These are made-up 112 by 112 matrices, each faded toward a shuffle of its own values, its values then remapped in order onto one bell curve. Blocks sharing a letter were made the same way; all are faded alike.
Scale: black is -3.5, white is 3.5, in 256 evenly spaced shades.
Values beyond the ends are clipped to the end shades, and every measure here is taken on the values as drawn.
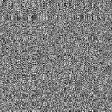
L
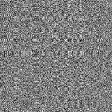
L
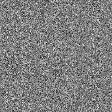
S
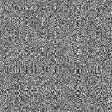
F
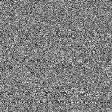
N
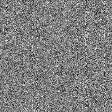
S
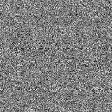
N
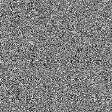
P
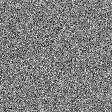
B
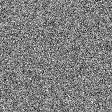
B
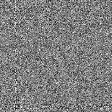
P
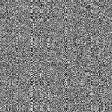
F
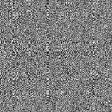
F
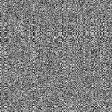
F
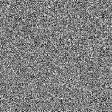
N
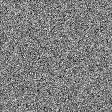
B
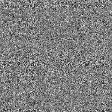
P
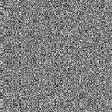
L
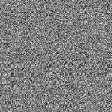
L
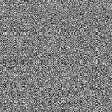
L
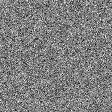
B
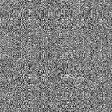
F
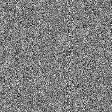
S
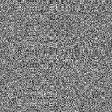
L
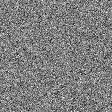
B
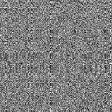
F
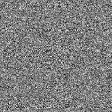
N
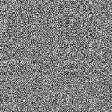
L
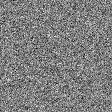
B
